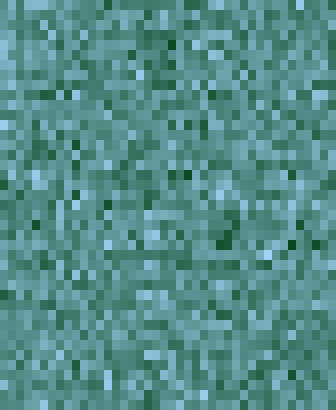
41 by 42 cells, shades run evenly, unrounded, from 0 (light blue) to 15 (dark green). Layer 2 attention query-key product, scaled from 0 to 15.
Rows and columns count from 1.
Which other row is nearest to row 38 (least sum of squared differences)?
12
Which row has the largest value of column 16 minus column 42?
17
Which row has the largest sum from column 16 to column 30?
18
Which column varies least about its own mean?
39
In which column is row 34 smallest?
37
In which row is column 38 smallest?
1
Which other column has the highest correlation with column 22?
42
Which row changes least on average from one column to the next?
35
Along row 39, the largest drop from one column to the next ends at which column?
14
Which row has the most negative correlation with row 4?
22
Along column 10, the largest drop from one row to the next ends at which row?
21
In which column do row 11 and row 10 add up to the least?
40
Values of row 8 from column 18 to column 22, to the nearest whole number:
1 8 10 8 8
